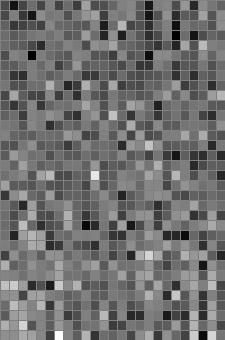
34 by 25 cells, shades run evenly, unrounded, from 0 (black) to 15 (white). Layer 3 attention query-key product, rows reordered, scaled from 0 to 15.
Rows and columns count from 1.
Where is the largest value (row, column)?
34, 7
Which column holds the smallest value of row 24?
21
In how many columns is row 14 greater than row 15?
16
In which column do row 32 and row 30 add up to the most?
22
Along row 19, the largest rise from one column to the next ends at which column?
11
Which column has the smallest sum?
20
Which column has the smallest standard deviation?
9
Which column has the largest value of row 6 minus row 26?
25
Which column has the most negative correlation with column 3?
13
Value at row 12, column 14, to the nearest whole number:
6
